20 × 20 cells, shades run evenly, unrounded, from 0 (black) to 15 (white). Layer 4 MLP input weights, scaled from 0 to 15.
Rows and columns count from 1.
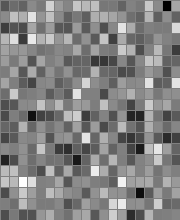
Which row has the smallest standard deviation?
7
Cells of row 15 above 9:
3
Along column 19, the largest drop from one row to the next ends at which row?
11
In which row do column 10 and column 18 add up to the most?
19
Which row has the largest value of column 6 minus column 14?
1
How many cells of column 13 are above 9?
4
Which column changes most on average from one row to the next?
12
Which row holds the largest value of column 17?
8
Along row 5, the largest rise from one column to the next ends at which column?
14
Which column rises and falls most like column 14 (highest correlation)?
15
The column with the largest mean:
17
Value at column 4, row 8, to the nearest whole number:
4
